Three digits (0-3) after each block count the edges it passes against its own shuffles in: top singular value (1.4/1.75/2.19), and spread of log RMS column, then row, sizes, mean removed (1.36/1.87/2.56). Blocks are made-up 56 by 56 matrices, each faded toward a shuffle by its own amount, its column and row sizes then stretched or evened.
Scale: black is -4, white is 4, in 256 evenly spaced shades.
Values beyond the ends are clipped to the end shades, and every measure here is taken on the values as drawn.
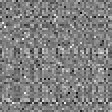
3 0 2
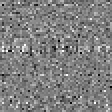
2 0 2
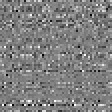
3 0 3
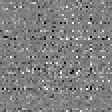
0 1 3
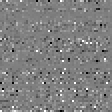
0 1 3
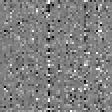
2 3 1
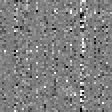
1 3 0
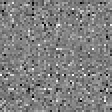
1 2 2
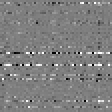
3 0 3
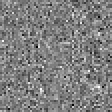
2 1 0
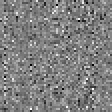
1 2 0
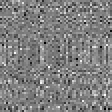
3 1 1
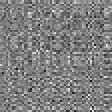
3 2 0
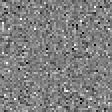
0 1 1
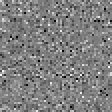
2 0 0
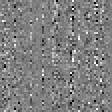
0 3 0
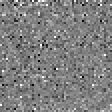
0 1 2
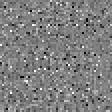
1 0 1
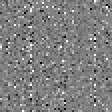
1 2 1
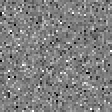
0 0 0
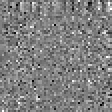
2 2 1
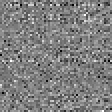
2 0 2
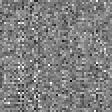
2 2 0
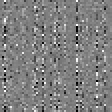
3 3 1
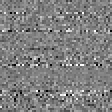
2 0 3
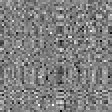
3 1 1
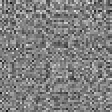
3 1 2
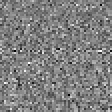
1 0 2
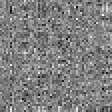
2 2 0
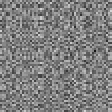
3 2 0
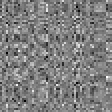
3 3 0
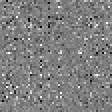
0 2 2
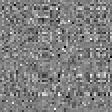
3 1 2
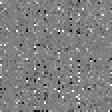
0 2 1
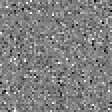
0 0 0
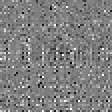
3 2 2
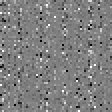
0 3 0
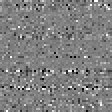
2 0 3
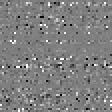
1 1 3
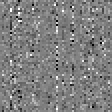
1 3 0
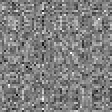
3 2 0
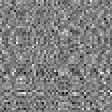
3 0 2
